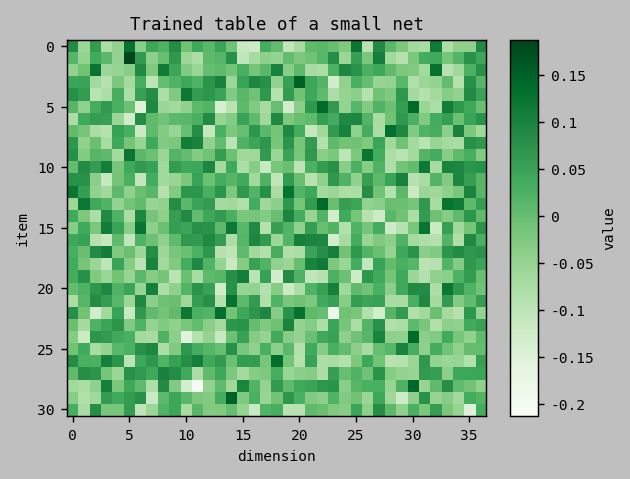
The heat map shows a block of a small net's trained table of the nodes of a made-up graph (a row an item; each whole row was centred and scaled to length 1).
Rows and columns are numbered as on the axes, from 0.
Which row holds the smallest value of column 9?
19
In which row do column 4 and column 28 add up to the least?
9
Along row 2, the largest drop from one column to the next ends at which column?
33
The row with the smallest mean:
30
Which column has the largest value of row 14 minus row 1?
10
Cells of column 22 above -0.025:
19
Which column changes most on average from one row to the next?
3
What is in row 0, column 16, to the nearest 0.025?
-0.125
